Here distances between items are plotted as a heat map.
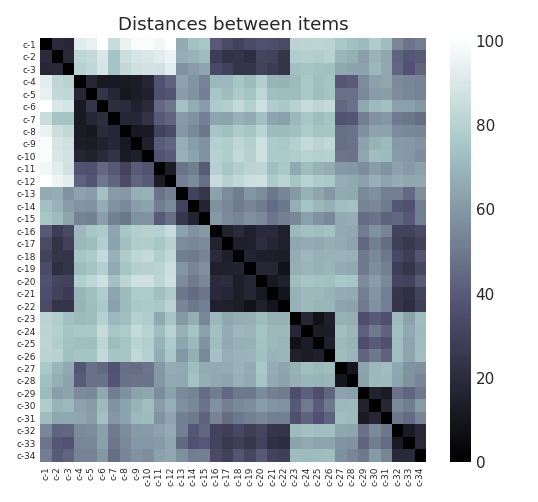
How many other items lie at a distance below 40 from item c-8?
8
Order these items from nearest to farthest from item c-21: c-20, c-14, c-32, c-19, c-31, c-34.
c-20, c-19, c-32, c-34, c-14, c-31
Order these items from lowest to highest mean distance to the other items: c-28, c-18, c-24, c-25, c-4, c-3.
c-18, c-4, c-3, c-28, c-25, c-24
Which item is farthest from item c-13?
c-6
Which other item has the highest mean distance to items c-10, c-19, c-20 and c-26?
c-12
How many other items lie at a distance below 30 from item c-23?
3
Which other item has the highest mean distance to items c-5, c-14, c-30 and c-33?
c-1
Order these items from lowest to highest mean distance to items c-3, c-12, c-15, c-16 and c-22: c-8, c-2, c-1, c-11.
c-2, c-1, c-11, c-8
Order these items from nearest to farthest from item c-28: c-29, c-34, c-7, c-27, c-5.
c-27, c-7, c-5, c-34, c-29
